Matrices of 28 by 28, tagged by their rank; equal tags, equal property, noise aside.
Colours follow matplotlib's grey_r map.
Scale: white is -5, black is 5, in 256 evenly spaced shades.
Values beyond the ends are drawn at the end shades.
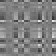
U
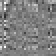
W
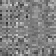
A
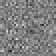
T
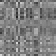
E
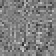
T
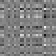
U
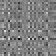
E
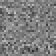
T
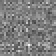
T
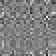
A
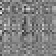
W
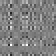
E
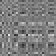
E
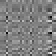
E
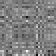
E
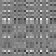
U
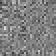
T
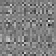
W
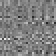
W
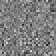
T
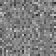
T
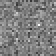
T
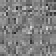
A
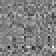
A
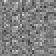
T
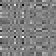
E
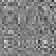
A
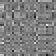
W
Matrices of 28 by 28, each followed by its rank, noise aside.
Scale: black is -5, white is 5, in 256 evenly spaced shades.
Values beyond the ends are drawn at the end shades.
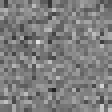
seven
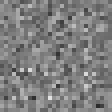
seven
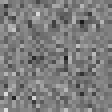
six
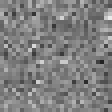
six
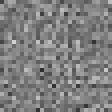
six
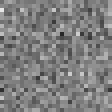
six
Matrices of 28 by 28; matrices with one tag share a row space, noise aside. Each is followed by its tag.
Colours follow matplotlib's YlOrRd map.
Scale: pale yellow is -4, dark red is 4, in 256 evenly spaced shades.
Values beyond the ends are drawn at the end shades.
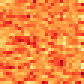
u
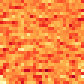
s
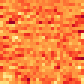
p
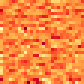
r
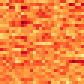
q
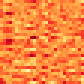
u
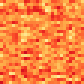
r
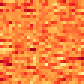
u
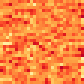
u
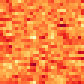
u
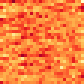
s
